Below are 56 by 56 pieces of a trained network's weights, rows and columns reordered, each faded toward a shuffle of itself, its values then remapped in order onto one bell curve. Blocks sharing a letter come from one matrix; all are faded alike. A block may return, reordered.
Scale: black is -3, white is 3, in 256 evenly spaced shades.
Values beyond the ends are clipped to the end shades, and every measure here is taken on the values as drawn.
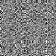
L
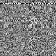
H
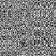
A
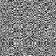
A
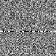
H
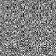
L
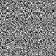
H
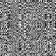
A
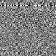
H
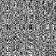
L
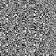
L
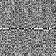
H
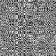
A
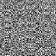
L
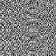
A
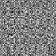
A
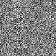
L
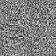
L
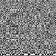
H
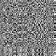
A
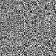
L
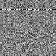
H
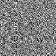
L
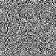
L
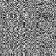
A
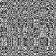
A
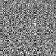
H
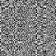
A
